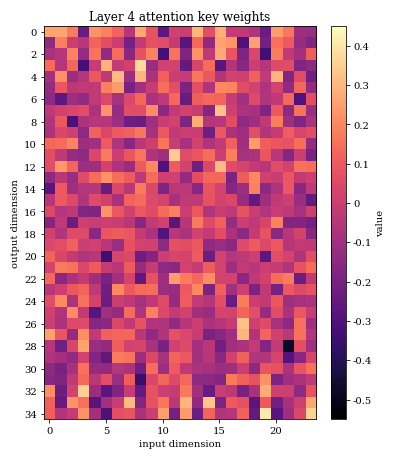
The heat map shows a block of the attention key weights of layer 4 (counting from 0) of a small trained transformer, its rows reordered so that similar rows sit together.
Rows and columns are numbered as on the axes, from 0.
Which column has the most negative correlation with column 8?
3
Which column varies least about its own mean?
9
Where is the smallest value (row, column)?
28, 21
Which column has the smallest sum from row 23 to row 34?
5
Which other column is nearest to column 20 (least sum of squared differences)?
13
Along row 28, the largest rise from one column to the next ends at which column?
22
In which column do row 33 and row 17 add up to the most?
14
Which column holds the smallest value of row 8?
2
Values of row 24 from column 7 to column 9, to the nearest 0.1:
0 -0.1 0
